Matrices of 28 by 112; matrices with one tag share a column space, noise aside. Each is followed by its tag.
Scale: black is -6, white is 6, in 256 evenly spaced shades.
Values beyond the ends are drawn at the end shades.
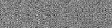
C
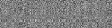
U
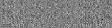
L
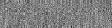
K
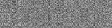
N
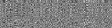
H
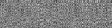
H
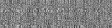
K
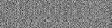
U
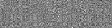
N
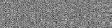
C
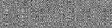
N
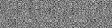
U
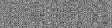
C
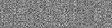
N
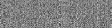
L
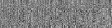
K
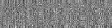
K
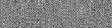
H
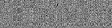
N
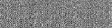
L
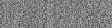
L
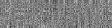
K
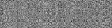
U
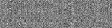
U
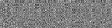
H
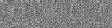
H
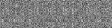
U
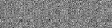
U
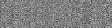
C
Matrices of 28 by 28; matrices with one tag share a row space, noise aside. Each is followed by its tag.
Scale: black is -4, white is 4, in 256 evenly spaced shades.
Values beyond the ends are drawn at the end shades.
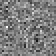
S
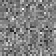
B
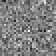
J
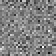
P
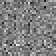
J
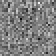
P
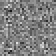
B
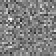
B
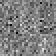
B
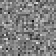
S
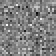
S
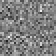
B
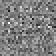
P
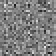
J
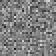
J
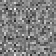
J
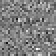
P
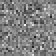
S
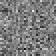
S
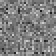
S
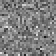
S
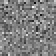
S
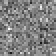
B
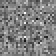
S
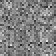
B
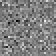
B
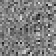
P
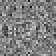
J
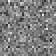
B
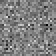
B
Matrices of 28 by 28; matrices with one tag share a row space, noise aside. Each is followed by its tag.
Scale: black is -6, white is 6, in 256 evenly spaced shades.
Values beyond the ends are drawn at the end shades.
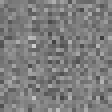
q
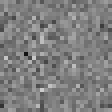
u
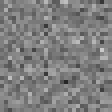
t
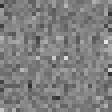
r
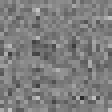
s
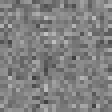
s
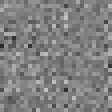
r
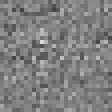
u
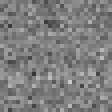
q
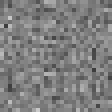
s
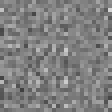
r
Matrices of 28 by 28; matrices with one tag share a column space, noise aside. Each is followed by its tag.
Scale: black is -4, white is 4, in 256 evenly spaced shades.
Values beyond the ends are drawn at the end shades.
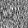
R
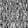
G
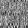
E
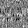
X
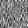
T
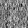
G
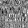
X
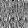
T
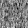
G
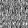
R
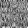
T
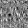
X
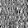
R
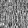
E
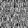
T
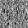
R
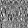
X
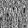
X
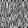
T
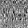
X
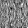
G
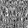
X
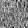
T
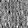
E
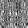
E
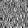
T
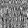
X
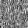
R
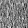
G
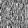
G
